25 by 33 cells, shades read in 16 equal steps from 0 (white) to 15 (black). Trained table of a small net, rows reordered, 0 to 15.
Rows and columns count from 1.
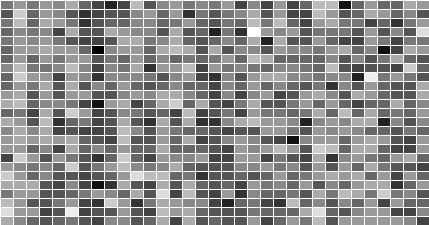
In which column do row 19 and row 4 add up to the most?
17
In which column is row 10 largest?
26
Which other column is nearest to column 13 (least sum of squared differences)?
1
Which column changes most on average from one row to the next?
6
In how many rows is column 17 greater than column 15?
20
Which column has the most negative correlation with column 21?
5
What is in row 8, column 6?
4
